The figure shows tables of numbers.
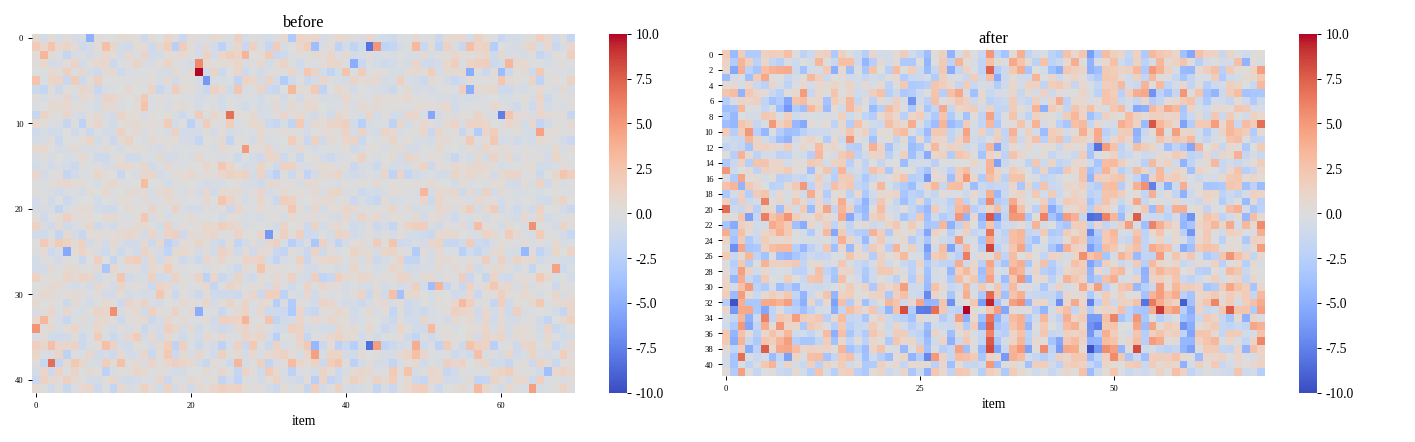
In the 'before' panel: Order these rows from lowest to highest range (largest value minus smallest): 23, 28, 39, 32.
28, 39, 23, 32
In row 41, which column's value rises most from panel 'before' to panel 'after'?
2
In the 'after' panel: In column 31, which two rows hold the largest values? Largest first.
33, 26
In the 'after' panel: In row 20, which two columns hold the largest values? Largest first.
0, 37
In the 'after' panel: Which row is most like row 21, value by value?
38
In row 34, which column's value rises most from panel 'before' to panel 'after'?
50
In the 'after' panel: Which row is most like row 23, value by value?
36
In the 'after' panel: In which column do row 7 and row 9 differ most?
8
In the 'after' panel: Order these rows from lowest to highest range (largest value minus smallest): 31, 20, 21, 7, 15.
15, 7, 20, 31, 21
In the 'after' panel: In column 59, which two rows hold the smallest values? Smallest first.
32, 35
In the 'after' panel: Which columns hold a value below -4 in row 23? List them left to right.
14, 26, 47, 60
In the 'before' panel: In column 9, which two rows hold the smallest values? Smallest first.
27, 39
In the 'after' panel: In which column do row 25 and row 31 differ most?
16
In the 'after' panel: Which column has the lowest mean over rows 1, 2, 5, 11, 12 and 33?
26
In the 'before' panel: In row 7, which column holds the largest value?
14
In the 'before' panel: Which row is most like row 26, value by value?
35
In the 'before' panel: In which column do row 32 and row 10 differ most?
10
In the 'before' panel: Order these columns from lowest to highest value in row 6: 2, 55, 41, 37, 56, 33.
56, 37, 41, 2, 55, 33
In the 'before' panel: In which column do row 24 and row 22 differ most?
64
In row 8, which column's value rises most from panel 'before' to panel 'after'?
34
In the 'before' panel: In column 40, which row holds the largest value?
4
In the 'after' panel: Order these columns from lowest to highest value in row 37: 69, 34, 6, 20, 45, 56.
20, 6, 45, 56, 69, 34
